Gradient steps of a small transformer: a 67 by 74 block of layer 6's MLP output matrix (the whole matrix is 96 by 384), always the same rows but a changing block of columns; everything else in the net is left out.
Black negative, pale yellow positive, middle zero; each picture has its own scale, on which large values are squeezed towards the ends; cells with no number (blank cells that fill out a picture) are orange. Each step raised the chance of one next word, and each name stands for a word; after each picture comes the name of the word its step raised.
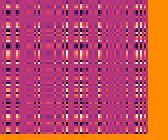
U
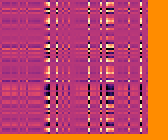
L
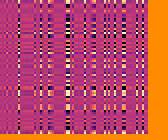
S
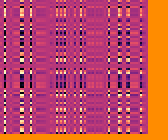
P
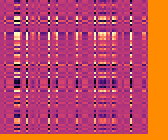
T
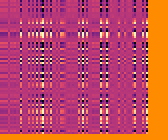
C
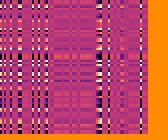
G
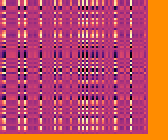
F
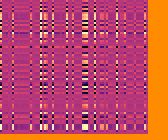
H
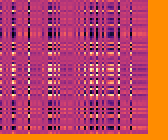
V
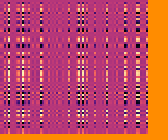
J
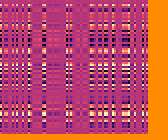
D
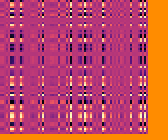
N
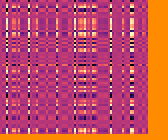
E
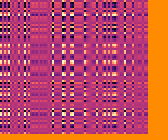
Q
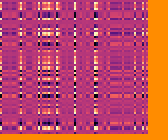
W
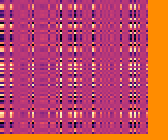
D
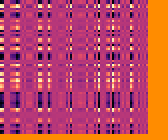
G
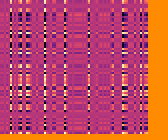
S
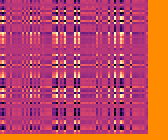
T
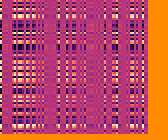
H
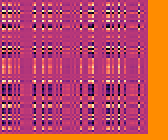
L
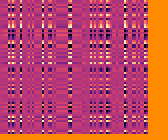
U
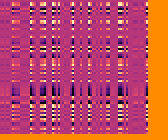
L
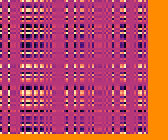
S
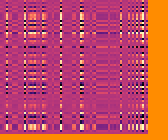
H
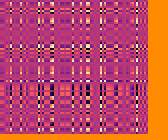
L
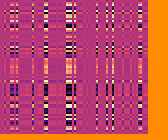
L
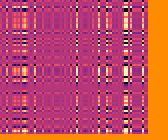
E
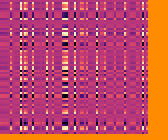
W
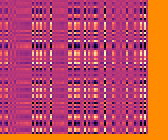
U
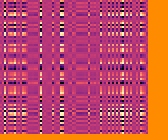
Q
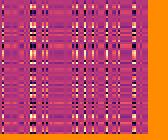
U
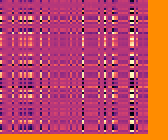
T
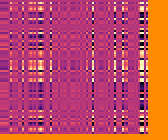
W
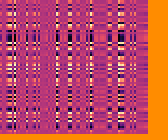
D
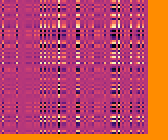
U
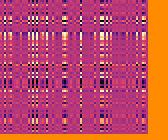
T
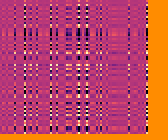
V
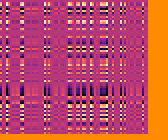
L
